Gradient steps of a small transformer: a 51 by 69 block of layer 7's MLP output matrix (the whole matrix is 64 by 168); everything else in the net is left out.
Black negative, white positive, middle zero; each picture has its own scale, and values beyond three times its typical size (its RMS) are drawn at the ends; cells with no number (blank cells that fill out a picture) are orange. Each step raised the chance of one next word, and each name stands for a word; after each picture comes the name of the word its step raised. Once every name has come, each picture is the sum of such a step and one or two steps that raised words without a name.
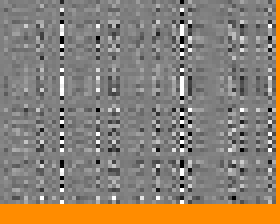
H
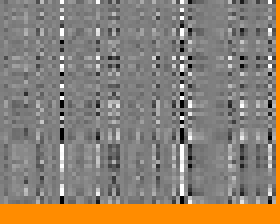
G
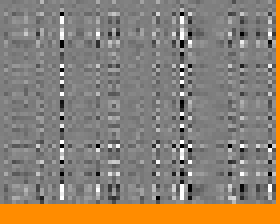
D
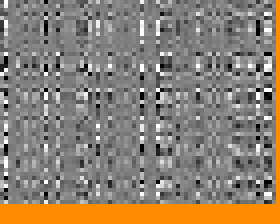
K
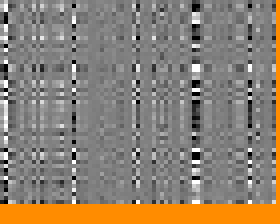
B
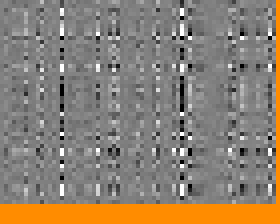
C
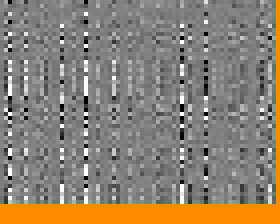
H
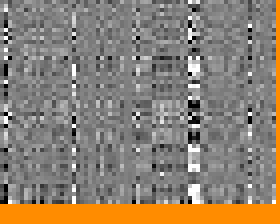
G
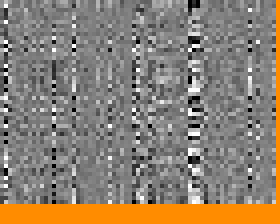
H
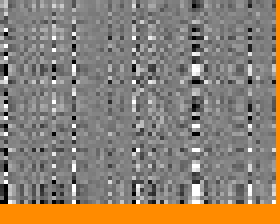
B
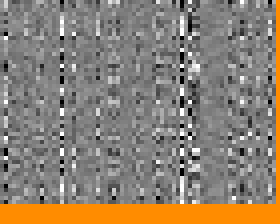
C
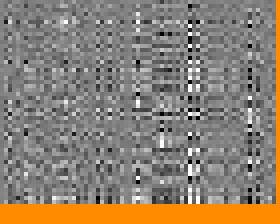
H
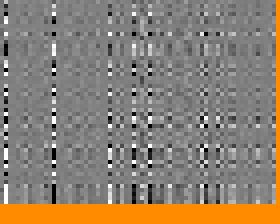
D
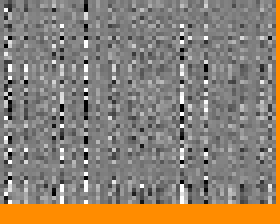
B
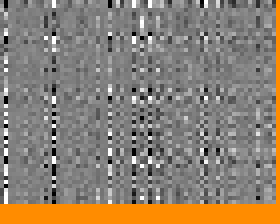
H
